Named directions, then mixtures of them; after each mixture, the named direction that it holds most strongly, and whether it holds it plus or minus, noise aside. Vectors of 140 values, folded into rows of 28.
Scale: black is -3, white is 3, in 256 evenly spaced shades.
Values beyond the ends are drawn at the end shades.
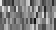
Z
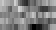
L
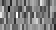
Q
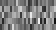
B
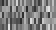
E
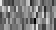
Z, plus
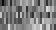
E, plus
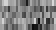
L, plus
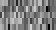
E, minus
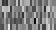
E, plus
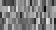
Z, plus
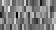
Q, minus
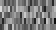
B, plus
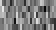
Q, plus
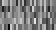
E, minus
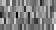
Q, minus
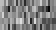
E, minus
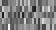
E, plus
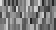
Z, plus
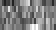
Z, plus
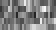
L, minus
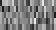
Z, minus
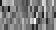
Z, minus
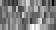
L, minus
